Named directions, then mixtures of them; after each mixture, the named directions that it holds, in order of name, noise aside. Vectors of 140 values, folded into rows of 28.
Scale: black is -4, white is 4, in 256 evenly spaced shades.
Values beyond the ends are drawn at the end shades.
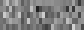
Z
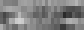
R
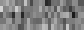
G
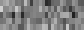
G.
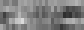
R.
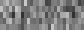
G, Z.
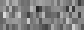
Z.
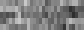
G, R.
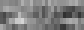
R.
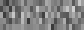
G, Z.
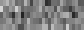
G.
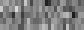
G.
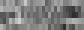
G, R.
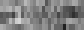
G, R.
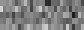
G, Z.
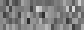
Z.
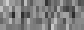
G, Z.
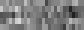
G, R.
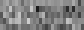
R, Z.
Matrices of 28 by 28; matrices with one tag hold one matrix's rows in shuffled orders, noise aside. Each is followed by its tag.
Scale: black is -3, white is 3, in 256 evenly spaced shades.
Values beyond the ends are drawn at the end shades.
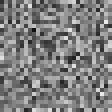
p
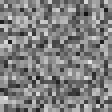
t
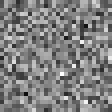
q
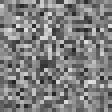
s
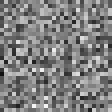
q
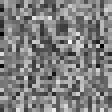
p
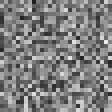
p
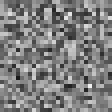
s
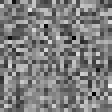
q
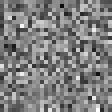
q
